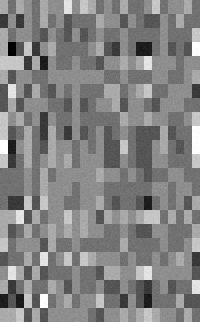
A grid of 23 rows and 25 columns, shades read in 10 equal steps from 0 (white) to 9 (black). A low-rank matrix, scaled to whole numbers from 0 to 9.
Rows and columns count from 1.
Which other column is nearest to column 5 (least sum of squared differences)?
18
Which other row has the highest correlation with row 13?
22
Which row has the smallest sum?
16
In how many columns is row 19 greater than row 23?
13
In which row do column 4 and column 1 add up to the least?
11
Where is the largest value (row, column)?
4, 2
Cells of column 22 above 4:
14
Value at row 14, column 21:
4
